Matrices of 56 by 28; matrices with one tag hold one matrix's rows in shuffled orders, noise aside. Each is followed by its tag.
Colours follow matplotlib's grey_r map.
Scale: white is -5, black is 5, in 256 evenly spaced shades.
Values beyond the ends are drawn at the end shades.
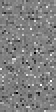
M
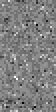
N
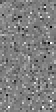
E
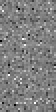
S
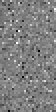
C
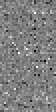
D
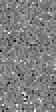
S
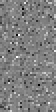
C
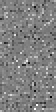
D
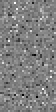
N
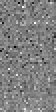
S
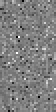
C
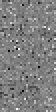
C
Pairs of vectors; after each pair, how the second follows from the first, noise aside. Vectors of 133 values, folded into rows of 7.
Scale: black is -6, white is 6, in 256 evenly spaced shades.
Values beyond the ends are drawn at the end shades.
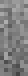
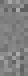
wrapped around, partly zeroed.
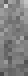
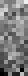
reversed, negated, scaled up.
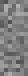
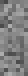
copied.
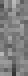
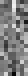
reversed, negated, scaled up.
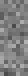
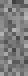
reversed.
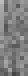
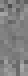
wrapped around, negated, partly zeroed.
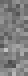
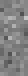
wrapped around, partly zeroed.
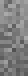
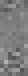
wrapped around, partly zeroed.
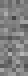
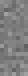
wrapped around, shrunk.
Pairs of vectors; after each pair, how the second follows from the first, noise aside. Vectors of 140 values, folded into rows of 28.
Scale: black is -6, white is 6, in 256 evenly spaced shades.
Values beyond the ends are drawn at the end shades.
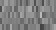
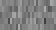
wrapped around, partly zeroed.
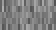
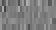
wrapped around, partly zeroed.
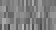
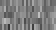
copied.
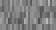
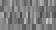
copied.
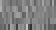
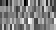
reversed, scaled up.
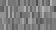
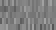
wrapped around, shrunk.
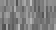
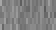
wrapped around, shrunk.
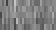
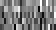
reversed, negated, scaled up.
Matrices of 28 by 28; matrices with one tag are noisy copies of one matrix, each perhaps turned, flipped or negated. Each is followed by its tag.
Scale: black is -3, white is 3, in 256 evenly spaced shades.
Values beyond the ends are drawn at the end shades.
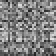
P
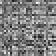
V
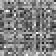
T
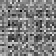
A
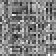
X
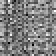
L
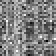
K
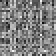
V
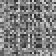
A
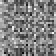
P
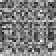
P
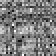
K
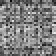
T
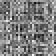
X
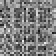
A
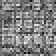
X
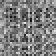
A
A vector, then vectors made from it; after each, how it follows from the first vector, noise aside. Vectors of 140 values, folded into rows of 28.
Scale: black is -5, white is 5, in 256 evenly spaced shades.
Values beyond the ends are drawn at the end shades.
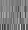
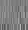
shrunk.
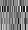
wrapped around, scaled up.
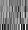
scaled up.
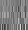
copied.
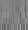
shrunk.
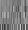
copied.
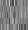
wrapped around.
